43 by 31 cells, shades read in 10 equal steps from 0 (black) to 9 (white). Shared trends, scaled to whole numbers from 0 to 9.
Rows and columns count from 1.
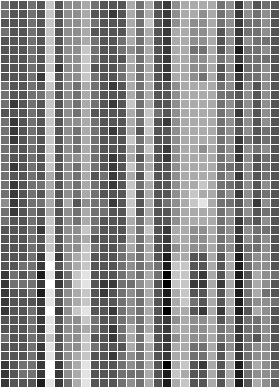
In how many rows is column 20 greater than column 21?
1
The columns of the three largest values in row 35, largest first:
6, 10, 9
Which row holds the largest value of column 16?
32
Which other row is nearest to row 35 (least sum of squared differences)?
41
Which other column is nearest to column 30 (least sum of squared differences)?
8
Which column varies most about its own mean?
23
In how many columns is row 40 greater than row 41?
6
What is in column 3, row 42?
4
